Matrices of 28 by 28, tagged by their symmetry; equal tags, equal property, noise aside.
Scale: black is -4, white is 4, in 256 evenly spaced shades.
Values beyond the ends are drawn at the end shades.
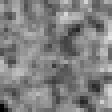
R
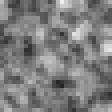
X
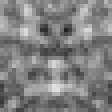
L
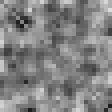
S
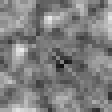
S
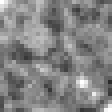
S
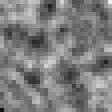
X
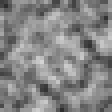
S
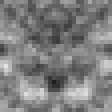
L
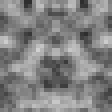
L
